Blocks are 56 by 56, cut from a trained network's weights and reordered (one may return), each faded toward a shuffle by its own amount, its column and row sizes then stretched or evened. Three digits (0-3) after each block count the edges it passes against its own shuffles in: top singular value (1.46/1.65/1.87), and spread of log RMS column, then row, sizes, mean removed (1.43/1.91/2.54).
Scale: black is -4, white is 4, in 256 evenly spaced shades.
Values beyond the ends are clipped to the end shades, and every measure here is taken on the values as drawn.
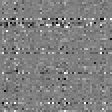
1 1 3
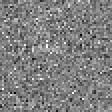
0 0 0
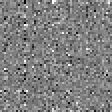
2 2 1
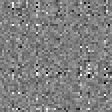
2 2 1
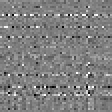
3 0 3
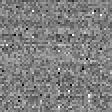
0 1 1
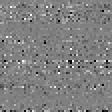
0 1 3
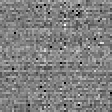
2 2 0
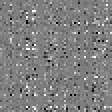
1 3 2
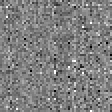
0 2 0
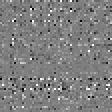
0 2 3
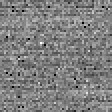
1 0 0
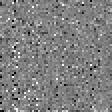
0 2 0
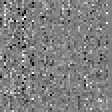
1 3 0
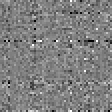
1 2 2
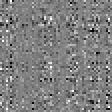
2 3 2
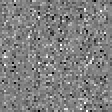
1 2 0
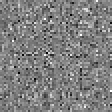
3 2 1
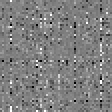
1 3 1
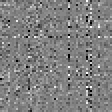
1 3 2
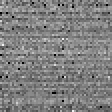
3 1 1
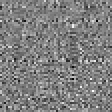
3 0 2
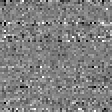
0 1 3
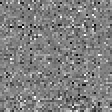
1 2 2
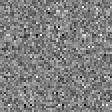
0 1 1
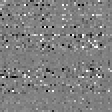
0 1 3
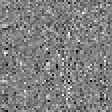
3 2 0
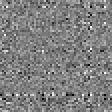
2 1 2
